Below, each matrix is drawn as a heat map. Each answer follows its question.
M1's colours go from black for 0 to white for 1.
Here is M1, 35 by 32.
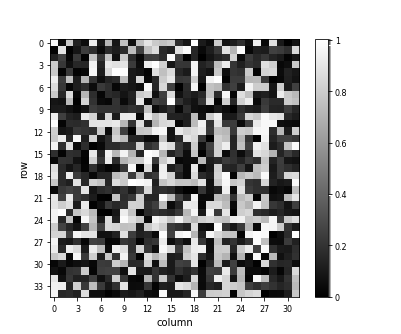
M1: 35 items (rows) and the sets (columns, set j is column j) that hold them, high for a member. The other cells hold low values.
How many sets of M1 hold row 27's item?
6
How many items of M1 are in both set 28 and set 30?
1
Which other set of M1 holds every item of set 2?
11
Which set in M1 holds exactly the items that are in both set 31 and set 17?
16
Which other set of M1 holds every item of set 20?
25
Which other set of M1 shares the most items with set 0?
18
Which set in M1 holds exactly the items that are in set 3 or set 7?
5
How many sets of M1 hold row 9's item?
1
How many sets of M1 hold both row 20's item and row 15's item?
1
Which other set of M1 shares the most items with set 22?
24
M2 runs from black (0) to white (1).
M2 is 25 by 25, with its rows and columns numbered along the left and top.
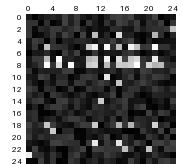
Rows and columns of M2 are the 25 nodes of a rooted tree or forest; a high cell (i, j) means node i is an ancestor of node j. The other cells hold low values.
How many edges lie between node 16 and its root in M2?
2
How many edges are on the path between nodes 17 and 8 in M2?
4
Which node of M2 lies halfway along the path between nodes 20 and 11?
5
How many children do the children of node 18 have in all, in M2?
1
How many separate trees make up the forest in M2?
8
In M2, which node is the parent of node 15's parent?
21
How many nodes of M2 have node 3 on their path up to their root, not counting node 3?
3
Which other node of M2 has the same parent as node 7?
22
